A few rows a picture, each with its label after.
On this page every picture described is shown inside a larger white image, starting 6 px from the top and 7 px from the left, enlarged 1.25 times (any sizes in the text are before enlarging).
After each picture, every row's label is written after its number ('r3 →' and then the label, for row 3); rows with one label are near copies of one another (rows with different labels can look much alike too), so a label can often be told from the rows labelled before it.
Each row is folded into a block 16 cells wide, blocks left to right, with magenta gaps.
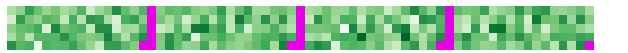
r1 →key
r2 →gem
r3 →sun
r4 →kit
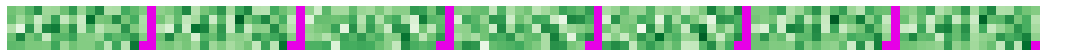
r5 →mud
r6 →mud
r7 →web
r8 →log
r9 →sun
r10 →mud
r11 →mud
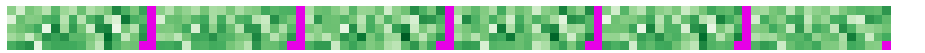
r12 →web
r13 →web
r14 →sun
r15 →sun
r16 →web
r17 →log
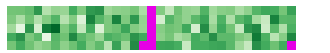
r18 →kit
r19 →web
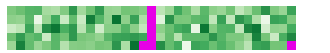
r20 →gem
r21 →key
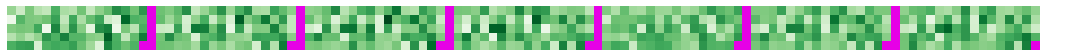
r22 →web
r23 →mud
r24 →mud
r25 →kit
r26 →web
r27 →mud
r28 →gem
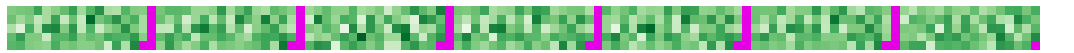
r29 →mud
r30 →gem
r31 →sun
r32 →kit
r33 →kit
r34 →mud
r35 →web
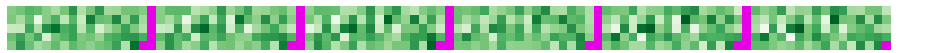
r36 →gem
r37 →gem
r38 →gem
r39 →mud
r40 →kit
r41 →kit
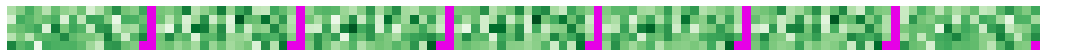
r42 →key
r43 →mud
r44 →gem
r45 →mud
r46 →gem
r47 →mud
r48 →key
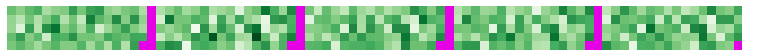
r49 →kit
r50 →sun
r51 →web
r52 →sun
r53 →key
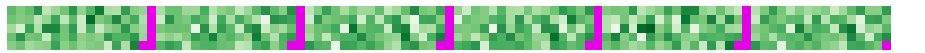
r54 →mud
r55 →sun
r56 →key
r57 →web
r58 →kit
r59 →key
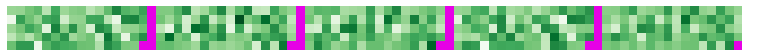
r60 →log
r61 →mud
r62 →gem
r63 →log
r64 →mud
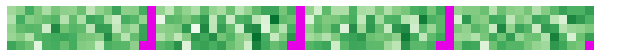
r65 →key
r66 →web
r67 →web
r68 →log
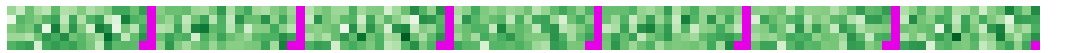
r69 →web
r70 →gem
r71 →sun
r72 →key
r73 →gem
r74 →log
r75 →sun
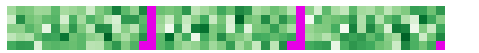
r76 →sun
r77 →kit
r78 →web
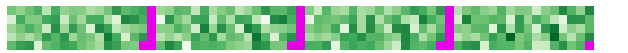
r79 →log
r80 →log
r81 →web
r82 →sun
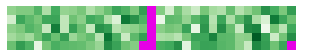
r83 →log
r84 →web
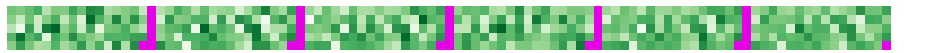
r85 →kit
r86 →key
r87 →web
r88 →gem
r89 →web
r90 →key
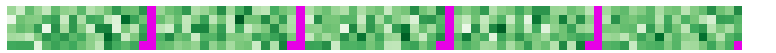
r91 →web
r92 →mud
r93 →sun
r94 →kit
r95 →sun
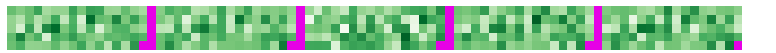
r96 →kit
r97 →gem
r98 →web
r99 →mud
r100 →gem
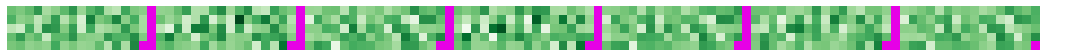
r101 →mud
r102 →mud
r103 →log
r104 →kit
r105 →log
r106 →gem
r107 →log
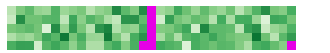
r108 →sun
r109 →key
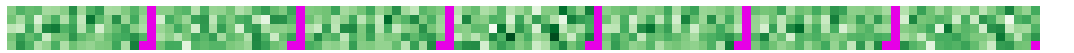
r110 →gem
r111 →log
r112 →mud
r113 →sun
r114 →gem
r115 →kit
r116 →key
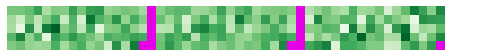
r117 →kit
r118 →gem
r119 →sun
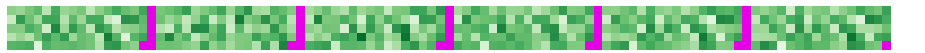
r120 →log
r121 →mud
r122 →sun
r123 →key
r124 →log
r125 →log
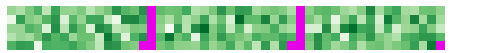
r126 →log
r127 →kit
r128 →gem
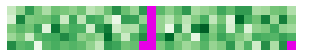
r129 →key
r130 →kit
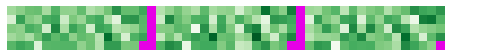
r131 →log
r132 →sun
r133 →log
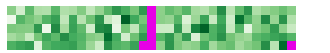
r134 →web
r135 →gem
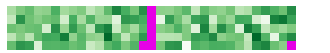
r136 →sun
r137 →log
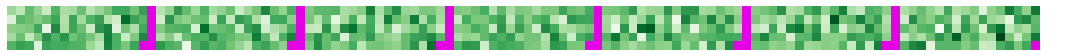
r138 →web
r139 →key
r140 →gem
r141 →log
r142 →kit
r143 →mud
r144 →sun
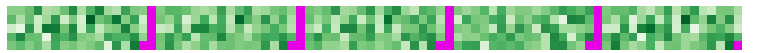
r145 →mud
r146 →gem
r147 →mud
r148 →log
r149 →gem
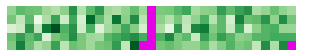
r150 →gem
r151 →kit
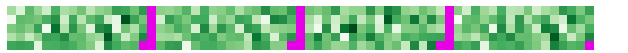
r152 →web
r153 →log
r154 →kit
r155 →web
